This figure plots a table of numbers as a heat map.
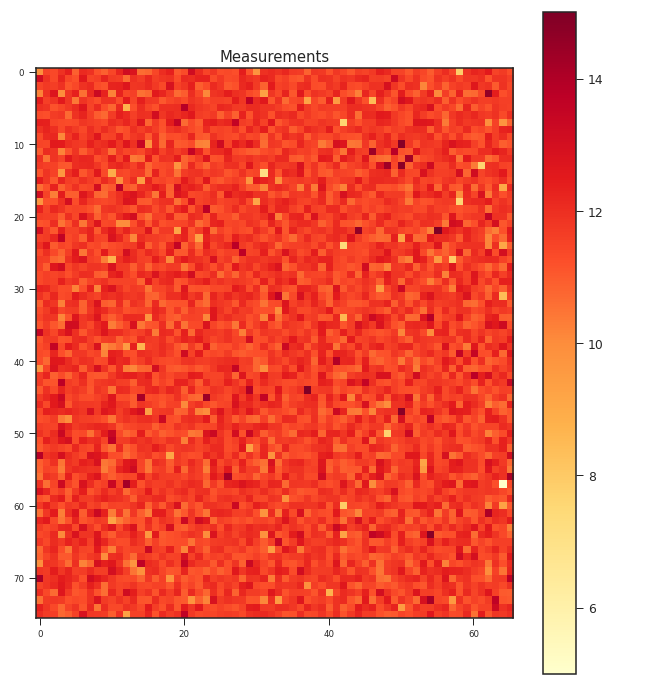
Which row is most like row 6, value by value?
28
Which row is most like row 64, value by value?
34
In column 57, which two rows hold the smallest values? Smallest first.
26, 73
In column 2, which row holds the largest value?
38
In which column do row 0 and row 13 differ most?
61
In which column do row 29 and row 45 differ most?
14
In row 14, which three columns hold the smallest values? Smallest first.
31, 10, 3
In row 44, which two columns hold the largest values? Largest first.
37, 29
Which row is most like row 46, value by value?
27
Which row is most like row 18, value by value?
0
